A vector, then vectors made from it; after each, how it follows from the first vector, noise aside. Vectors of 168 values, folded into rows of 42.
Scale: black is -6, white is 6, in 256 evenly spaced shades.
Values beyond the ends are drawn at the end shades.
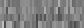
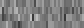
wrapped around.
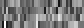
negated, scaled up.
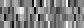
wrapped around, negated, scaled up.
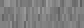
reversed, negated, shrunk.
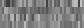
reversed.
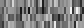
wrapped around, scaled up.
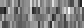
wrapped around, negated, scaled up.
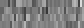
reversed.
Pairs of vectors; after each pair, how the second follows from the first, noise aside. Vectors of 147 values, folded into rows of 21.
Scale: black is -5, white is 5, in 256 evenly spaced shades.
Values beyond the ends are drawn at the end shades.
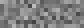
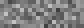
reversed, negated.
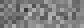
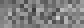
reversed, negated.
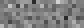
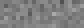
wrapped around, shrunk.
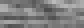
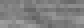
reversed, shrunk.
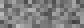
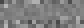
wrapped around, partly zeroed.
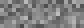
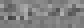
wrapped around, partly zeroed.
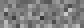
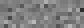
wrapped around, partly zeroed.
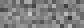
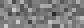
reversed, negated.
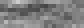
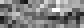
wrapped around, scaled up.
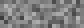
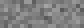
reversed, shrunk.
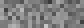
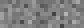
wrapped around, partly zeroed.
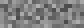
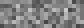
reversed, negated.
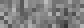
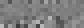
wrapped around, partly zeroed.
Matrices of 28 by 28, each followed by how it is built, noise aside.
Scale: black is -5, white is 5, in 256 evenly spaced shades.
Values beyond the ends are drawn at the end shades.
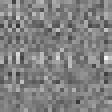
low rank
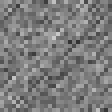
Hankel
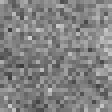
smooth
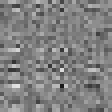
low rank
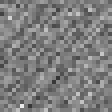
Hankel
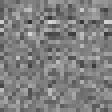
low rank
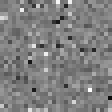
sparse
